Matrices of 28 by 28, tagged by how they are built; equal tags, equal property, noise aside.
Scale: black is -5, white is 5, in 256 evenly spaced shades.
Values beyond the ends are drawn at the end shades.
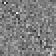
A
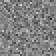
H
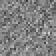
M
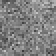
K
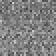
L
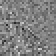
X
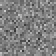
H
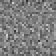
L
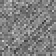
M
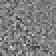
X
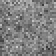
K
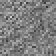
M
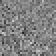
X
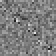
A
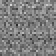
L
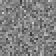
H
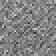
M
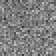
H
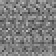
L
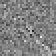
A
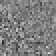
X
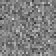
H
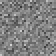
M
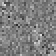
A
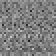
L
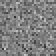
L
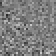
X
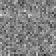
L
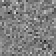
A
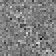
A
